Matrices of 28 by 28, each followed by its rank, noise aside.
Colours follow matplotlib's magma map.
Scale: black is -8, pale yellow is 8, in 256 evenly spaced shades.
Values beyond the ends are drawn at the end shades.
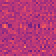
four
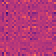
three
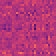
five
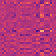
two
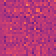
five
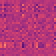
three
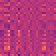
two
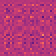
two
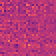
five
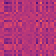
one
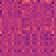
two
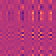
one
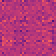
three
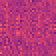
five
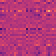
two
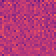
five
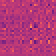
three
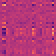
one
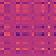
one
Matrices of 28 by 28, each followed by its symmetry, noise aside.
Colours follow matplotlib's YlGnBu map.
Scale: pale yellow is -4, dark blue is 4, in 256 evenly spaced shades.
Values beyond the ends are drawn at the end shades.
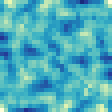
same after a half turn.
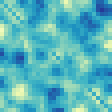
symmetric across the other diagonal.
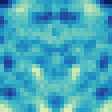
mirrored left to right.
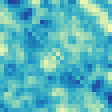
symmetric across the other diagonal.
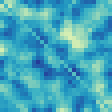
symmetric across the other diagonal.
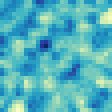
symmetric.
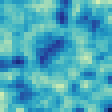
symmetric.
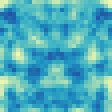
mirrored left to right.
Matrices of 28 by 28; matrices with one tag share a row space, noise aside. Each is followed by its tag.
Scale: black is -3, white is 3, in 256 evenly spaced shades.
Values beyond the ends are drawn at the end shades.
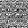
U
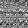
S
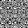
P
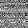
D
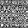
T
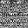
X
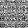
D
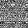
D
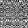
S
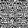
X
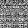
S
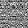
U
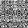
P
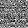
D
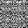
P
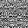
X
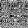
X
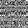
D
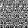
S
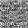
X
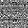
T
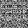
P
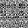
S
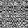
P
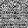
X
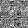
X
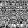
U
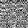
U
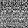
S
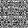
T
